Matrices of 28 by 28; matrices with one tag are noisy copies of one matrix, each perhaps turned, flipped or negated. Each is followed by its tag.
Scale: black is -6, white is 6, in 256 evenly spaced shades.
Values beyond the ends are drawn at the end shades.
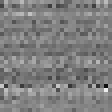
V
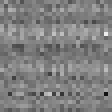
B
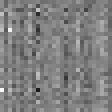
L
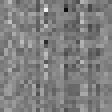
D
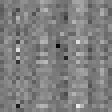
B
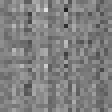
D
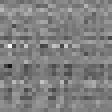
D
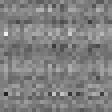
B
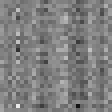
B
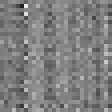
V
